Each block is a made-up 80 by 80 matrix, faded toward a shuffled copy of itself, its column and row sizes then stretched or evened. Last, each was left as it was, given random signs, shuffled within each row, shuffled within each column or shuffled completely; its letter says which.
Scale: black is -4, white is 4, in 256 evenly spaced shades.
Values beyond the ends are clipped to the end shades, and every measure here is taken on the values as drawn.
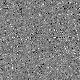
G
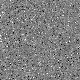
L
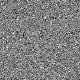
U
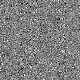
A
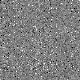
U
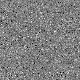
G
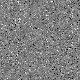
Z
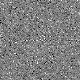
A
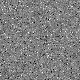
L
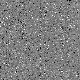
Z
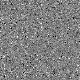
U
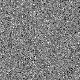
Z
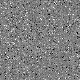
Z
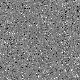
Z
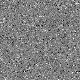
G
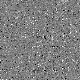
U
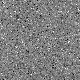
L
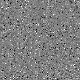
A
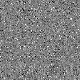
A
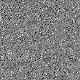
A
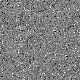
Z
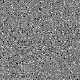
A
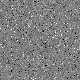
L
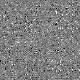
A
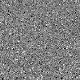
A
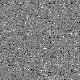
A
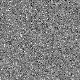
Z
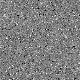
G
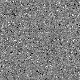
G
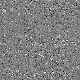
U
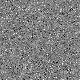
G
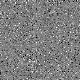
U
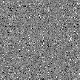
A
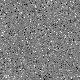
L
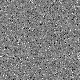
L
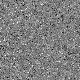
L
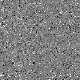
A
